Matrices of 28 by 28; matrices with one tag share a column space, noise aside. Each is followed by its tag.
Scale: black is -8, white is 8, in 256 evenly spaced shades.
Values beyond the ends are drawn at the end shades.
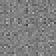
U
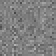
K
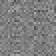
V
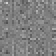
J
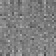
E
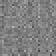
E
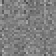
J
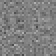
K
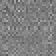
V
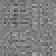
U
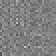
U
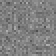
K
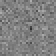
V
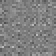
U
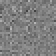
V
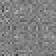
V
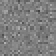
V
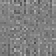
J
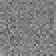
K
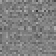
V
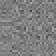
V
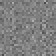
K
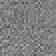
K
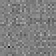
U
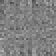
J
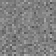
K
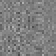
K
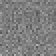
K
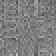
E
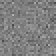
K
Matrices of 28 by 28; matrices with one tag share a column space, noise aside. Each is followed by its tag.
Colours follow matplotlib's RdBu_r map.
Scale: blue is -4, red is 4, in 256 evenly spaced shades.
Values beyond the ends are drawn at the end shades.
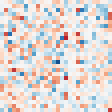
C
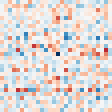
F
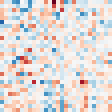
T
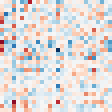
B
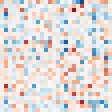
B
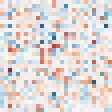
C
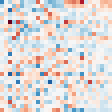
T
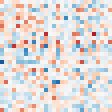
C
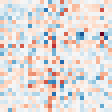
C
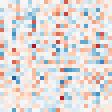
C
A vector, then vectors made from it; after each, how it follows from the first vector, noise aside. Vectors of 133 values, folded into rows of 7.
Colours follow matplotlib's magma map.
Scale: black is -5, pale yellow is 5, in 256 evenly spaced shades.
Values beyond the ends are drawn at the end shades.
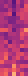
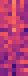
negated.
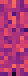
sign-scrambled.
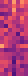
reversed.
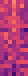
negated.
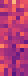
reversed.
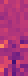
reversed, partly zeroed.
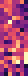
wrapped around, scaled up.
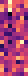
wrapped around, scaled up.
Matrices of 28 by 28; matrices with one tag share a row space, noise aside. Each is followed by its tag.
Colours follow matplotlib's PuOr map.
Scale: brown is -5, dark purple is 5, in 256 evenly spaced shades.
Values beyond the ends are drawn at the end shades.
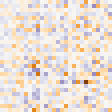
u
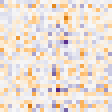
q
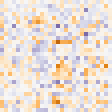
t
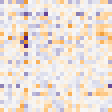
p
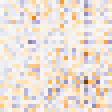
u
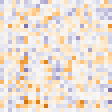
p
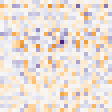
u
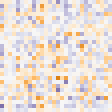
q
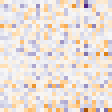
u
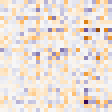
u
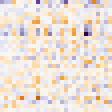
u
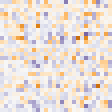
u
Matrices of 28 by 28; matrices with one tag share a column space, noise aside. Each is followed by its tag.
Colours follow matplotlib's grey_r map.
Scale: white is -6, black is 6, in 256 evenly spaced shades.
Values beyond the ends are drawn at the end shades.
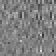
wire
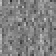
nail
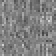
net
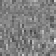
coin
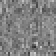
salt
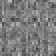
nail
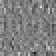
salt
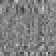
salt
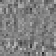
salt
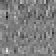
wire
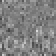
coin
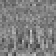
coin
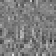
coin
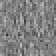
net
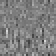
coin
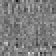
salt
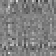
salt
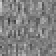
net
